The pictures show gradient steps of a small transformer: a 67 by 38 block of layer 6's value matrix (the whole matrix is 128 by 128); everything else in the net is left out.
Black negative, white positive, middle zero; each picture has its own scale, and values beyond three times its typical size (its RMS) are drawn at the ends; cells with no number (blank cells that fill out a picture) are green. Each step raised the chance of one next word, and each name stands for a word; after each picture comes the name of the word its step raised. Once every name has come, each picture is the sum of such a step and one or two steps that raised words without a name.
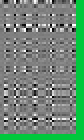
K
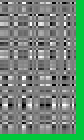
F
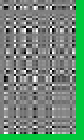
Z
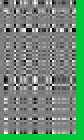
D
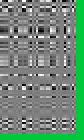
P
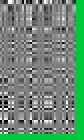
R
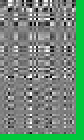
Z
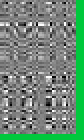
F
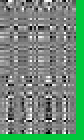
R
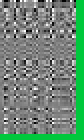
P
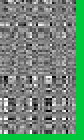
F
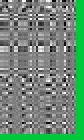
Z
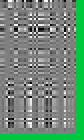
K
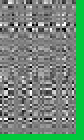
K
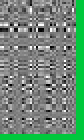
D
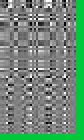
Z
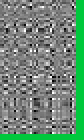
Z
